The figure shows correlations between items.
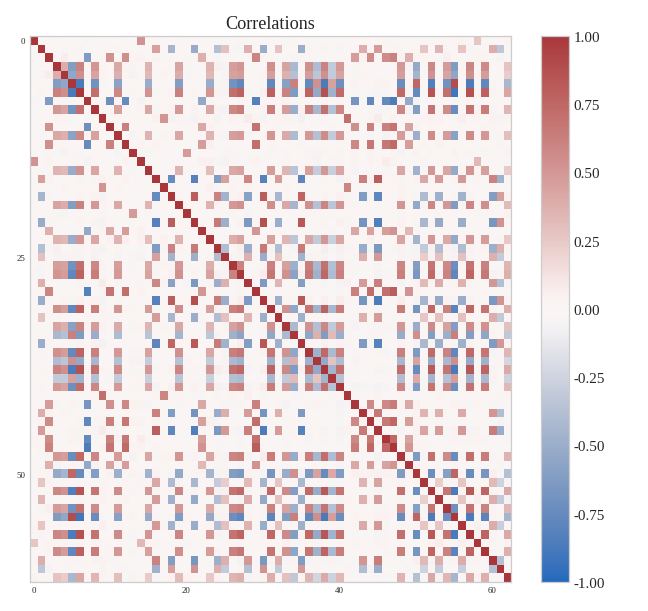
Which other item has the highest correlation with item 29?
47
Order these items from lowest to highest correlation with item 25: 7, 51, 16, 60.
7, 51, 60, 16
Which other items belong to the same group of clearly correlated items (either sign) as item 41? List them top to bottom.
9, 17
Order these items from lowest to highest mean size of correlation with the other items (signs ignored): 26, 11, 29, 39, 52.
29, 39, 11, 26, 52
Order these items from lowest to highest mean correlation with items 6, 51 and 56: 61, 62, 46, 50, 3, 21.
21, 50, 61, 46, 62, 3
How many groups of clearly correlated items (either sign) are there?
6
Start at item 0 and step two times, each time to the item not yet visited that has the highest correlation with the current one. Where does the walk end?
58
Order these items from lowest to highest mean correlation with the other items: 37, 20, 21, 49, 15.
37, 21, 20, 49, 15
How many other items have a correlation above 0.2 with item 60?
10
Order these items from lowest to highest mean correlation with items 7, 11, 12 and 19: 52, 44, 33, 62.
44, 62, 33, 52
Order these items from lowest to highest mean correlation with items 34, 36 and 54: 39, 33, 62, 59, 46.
39, 46, 62, 33, 59
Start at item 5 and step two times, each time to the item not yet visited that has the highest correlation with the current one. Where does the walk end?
50
